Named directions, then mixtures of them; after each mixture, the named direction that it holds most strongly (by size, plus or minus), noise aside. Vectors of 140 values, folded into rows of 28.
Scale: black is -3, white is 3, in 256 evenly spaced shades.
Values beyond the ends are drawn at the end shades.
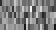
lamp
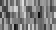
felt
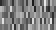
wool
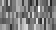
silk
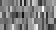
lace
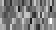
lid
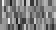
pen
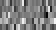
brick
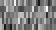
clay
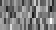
lid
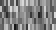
felt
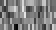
felt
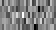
silk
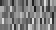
wool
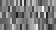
lace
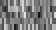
felt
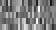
silk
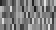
wool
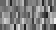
brick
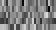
brick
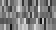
silk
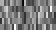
felt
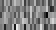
brick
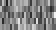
silk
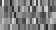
lamp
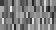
wool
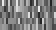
silk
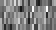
clay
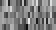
silk
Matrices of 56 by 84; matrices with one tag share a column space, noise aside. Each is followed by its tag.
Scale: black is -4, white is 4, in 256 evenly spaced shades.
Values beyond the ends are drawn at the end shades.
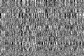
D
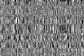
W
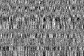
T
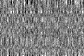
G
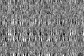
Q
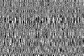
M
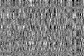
D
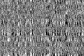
Q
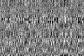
M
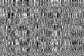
D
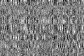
W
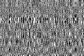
M
